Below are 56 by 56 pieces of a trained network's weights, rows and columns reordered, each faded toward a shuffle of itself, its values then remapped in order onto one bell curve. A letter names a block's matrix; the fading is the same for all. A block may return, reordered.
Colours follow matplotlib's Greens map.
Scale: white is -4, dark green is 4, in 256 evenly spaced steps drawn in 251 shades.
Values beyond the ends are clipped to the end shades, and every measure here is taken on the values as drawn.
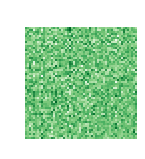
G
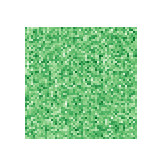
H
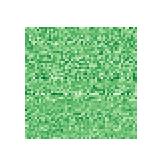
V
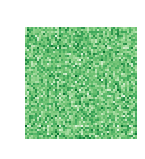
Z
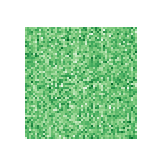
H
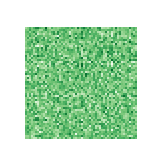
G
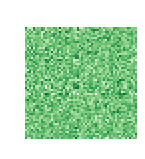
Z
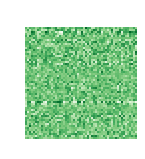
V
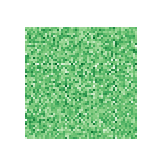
G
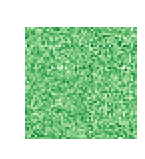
Z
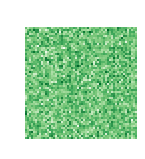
H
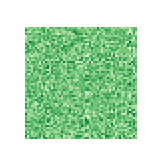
G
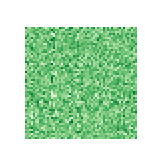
G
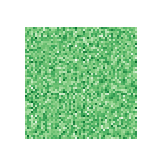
G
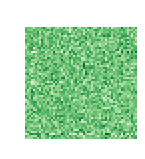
Z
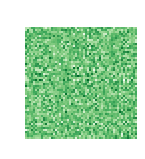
Z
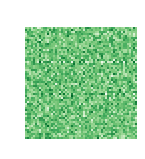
Z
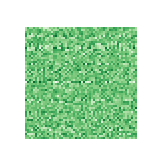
V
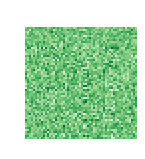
Z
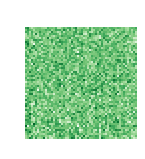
H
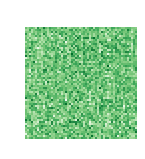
H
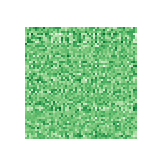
V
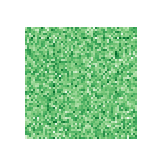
Z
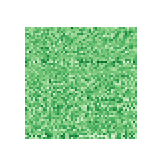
V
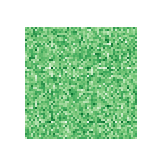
Z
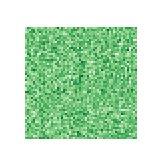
H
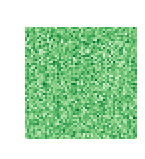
H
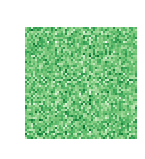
G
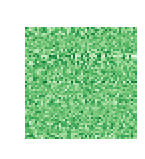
V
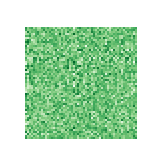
G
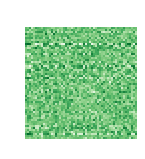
V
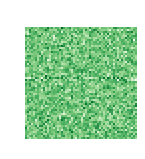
Z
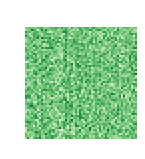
H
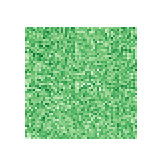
H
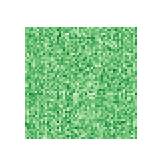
H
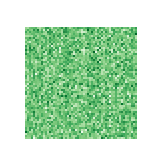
H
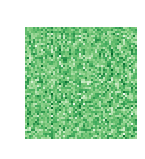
G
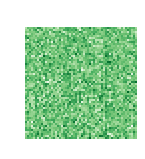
H
